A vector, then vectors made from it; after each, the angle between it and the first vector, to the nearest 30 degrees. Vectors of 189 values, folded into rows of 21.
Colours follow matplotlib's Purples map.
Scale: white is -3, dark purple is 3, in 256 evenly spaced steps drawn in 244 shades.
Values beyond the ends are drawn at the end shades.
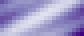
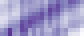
150 degrees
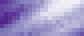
60 degrees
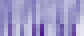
90 degrees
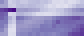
60 degrees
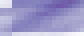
120 degrees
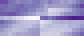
60 degrees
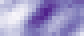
120 degrees
